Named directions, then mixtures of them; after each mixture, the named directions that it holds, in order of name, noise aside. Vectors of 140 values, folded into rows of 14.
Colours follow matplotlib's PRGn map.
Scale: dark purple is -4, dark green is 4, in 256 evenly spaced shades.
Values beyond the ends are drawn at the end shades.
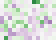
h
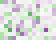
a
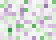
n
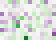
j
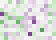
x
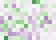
h.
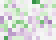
h.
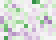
h.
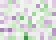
j, n.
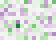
j, n.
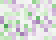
a, h.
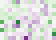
j, x.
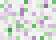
n.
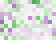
h, j.
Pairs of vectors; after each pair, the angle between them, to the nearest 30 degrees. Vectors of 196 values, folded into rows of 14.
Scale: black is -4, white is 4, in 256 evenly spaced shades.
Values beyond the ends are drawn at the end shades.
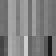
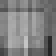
30 degrees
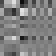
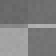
90 degrees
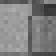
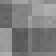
120 degrees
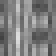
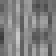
30 degrees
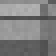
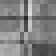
60 degrees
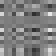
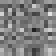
30 degrees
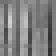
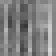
150 degrees
